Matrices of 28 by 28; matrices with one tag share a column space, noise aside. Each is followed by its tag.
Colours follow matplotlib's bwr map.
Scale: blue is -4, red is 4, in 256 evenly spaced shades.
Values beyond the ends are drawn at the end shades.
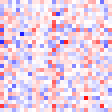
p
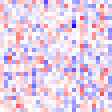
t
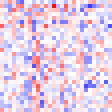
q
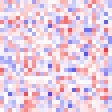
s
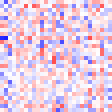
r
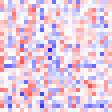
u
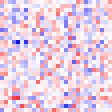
p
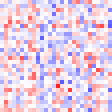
t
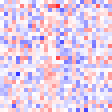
r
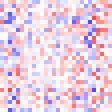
s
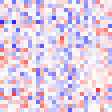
s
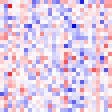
t
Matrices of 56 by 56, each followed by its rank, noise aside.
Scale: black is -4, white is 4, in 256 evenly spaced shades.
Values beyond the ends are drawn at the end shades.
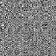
eight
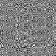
six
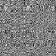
eight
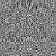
six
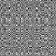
four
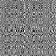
four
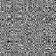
six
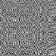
four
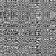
six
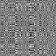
three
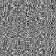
eight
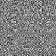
eight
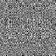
eight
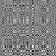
three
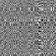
four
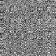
eight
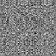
eight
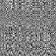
six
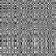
three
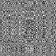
six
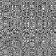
six
